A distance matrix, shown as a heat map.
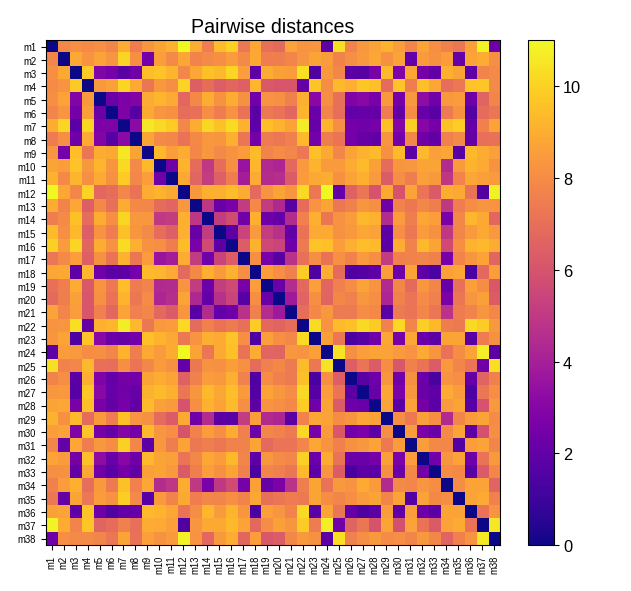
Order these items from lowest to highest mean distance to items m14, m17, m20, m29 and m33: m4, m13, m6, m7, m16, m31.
m13, m16, m6, m4, m31, m7
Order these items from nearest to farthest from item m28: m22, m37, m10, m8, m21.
m8, m37, m21, m10, m22
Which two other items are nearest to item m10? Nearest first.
m11, m17
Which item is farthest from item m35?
m7
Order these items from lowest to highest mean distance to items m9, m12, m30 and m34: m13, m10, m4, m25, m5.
m25, m5, m13, m10, m4
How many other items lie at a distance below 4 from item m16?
4
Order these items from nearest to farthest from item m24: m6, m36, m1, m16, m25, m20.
m1, m20, m6, m36, m16, m25
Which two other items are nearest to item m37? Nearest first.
m12, m25
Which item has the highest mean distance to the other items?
m22
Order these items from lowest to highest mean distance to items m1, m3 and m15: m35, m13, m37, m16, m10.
m13, m16, m35, m10, m37
